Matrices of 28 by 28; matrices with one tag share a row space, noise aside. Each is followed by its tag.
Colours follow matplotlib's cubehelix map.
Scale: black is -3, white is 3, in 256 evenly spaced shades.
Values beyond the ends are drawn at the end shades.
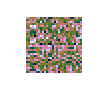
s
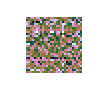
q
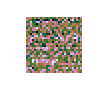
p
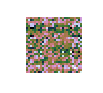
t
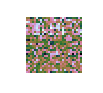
q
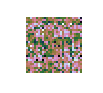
t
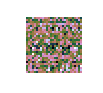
p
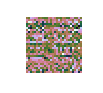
t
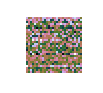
p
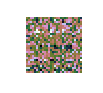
q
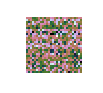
p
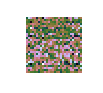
t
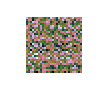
p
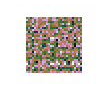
p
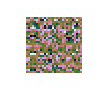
s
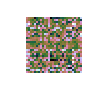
q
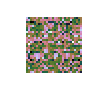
t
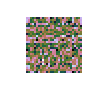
q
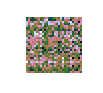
t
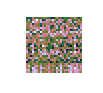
p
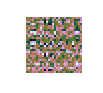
s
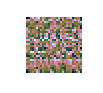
q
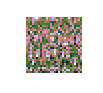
p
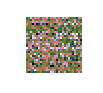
p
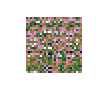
s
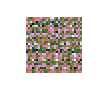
p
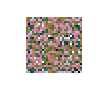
t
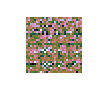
s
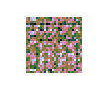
s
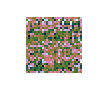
t
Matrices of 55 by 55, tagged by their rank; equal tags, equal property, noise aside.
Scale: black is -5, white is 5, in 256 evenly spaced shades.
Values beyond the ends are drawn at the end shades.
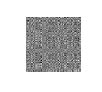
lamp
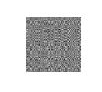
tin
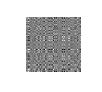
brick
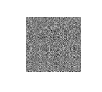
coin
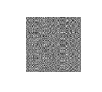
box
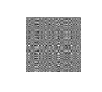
brick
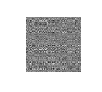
lamp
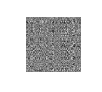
coin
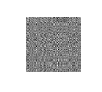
lamp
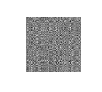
lamp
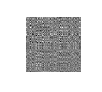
lamp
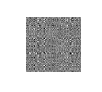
lamp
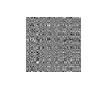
lamp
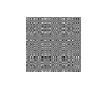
brick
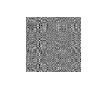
lamp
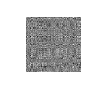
box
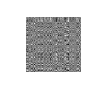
tin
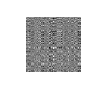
tin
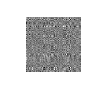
lamp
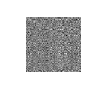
coin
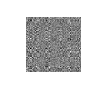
lamp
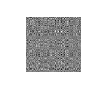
lamp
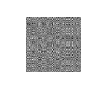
tin
